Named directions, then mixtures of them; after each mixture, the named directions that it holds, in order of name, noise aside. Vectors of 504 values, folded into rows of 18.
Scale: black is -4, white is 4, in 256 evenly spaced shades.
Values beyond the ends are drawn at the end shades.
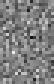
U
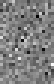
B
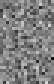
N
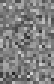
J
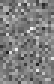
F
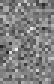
F.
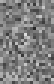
F, J.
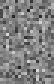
J, N, U.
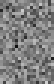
B, N.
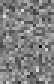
F, J, N.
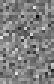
B, U.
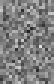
B, F, N.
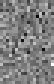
B, U.
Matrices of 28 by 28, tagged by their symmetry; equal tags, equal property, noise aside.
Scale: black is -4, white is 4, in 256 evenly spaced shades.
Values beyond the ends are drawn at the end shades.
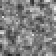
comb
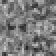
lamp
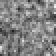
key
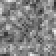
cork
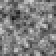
cork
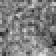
comb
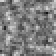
lamp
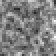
key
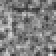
comb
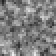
key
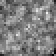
cork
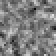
comb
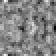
lamp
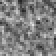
key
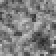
cork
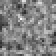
key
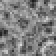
cork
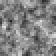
key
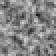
cork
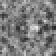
lamp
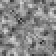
cork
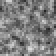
comb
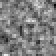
comb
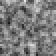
key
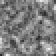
cork
